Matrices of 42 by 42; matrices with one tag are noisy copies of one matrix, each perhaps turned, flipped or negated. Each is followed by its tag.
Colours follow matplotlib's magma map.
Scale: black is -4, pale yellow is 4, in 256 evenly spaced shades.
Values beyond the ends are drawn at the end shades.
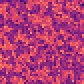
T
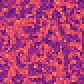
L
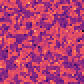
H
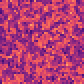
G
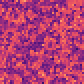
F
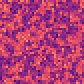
T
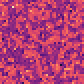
L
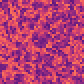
G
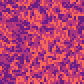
F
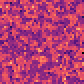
H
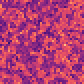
F
